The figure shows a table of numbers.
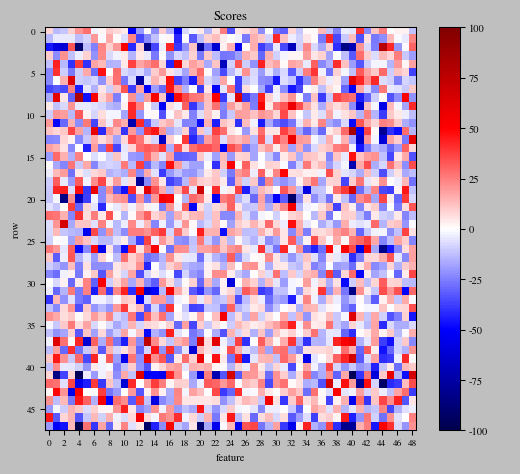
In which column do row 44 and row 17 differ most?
31
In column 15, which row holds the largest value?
20
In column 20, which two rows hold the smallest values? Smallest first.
47, 2
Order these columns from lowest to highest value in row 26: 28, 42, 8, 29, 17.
29, 8, 17, 28, 42
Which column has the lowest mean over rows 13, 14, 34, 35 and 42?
44
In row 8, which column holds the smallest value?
16
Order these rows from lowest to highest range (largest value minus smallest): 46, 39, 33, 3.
3, 33, 46, 39
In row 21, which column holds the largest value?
32
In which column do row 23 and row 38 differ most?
2
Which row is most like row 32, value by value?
40
